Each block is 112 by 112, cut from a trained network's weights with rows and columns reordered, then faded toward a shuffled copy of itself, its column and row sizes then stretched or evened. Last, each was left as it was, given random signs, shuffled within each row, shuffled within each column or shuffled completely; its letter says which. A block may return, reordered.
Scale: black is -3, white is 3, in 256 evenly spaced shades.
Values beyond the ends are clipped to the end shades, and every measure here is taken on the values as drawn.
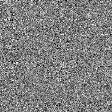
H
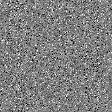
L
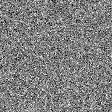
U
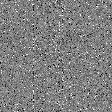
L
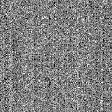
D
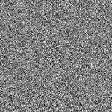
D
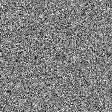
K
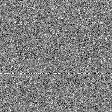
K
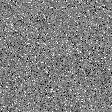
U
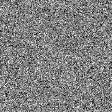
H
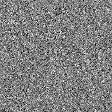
H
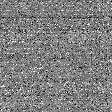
K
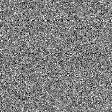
H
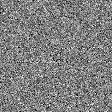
K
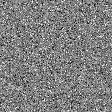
U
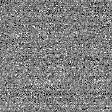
D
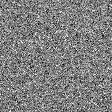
U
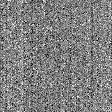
L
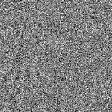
D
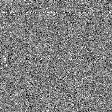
H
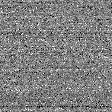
K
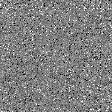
H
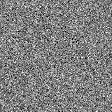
K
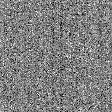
L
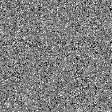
H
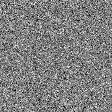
K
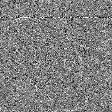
H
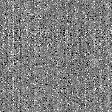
D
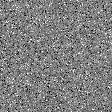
U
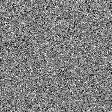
K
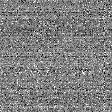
D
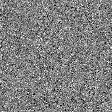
L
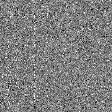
H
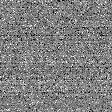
K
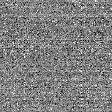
D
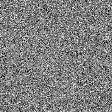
L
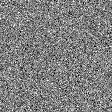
U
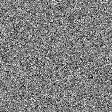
K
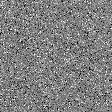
U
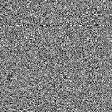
D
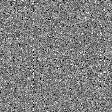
H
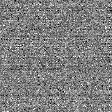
D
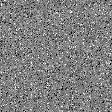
L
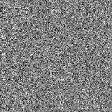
D
